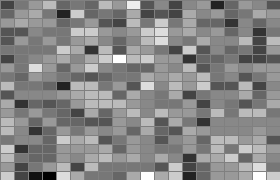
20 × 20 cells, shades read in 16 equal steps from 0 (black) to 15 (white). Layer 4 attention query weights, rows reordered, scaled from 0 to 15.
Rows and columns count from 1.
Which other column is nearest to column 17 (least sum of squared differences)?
16
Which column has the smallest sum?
2
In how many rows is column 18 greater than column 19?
8
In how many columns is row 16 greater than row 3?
10
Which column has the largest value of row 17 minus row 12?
18
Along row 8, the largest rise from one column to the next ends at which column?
3
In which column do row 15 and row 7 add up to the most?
9
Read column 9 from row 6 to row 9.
5 15 7 7
